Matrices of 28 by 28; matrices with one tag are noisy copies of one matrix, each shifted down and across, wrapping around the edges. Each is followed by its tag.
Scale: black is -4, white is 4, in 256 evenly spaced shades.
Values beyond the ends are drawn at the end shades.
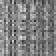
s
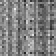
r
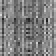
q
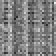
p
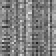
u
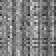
r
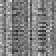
u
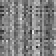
r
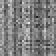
r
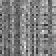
s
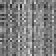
q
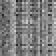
p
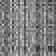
q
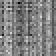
r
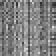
q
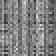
r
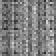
r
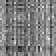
q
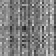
q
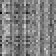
r
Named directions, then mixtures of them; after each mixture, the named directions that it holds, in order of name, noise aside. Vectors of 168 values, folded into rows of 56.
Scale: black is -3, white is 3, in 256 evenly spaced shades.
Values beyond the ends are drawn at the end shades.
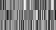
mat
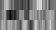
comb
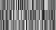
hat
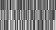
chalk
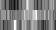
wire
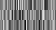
hat.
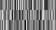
hat.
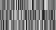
hat.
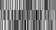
hat, wire.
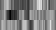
comb.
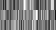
mat, wire.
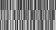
chalk.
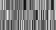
mat.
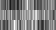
chalk, wire.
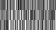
chalk, hat.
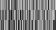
chalk.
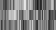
comb, mat.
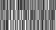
chalk, hat.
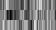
comb, mat.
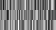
chalk, mat.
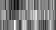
comb, wire.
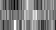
wire.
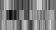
comb.
